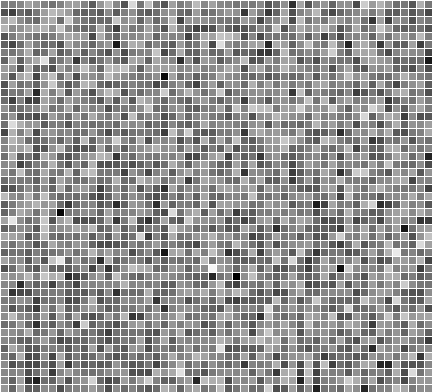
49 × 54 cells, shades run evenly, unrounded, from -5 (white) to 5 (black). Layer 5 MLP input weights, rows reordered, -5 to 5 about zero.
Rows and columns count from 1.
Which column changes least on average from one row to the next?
37
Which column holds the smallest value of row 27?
22
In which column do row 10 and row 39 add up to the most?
21
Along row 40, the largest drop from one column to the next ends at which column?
34
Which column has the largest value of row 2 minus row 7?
42
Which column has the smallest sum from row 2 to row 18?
36
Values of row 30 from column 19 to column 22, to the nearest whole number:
3 0 2 -2
